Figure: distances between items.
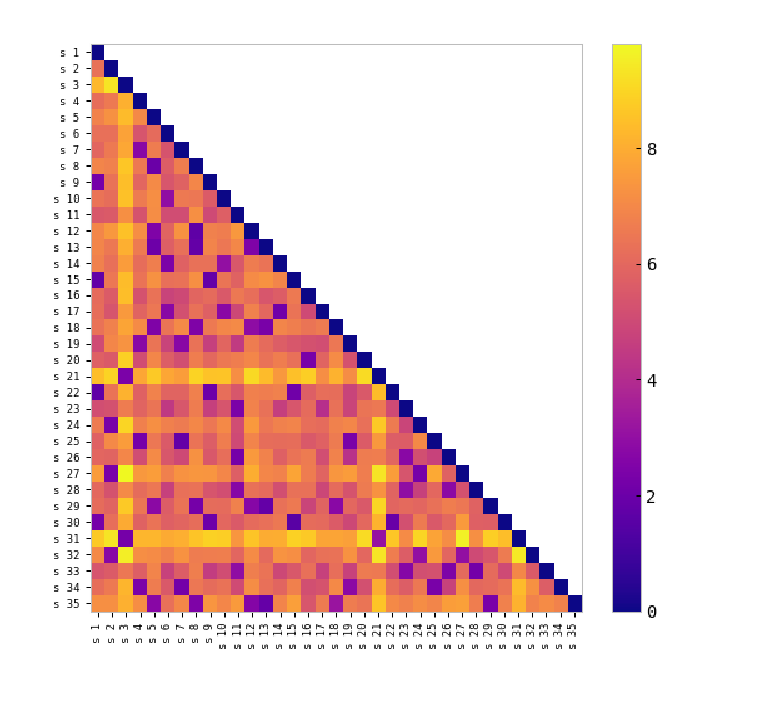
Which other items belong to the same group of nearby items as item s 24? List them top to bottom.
s 2, s 27, s 32
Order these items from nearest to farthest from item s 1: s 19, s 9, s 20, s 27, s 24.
s 9, s 19, s 20, s 24, s 27
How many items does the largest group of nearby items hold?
7
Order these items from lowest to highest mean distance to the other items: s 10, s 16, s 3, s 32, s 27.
s 16, s 10, s 32, s 27, s 3
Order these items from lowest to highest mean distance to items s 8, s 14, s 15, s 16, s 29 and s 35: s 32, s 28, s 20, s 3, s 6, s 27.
s 6, s 20, s 28, s 32, s 27, s 3
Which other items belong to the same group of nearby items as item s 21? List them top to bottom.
s 3, s 31
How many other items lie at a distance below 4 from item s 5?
6
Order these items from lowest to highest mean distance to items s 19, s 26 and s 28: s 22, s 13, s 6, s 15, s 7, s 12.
s 7, s 6, s 22, s 15, s 13, s 12
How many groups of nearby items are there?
8
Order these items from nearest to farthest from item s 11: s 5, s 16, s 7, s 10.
s 7, s 10, s 16, s 5
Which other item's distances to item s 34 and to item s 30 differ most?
s 15
